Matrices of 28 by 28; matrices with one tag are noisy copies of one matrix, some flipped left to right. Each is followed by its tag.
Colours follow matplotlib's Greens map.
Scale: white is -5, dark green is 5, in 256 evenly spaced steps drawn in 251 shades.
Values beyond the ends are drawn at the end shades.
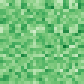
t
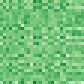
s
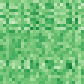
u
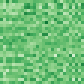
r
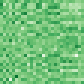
r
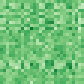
u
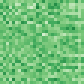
r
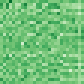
r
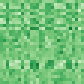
u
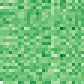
s
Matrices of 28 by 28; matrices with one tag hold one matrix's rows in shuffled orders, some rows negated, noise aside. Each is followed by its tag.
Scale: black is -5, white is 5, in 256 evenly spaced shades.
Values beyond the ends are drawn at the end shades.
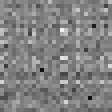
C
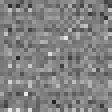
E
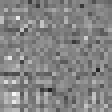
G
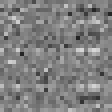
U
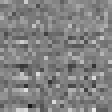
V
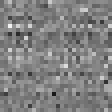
E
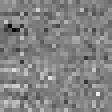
G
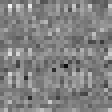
E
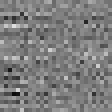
G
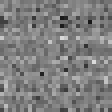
C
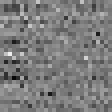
G
